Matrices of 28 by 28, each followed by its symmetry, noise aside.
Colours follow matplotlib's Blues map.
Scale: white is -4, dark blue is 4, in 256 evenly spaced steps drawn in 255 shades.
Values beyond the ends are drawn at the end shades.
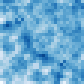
symmetric across the other diagonal.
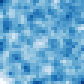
symmetric across the other diagonal.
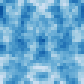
mirrored left to right.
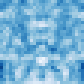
mirrored left to right.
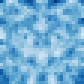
mirrored left to right.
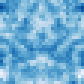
mirrored left to right.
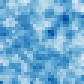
symmetric across the other diagonal.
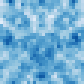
mirrored left to right.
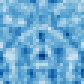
mirrored left to right.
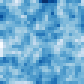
antisymmetric.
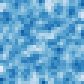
same after a half turn.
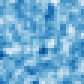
antisymmetric.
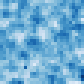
antisymmetric.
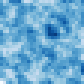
symmetric across the other diagonal.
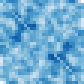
same after a half turn.
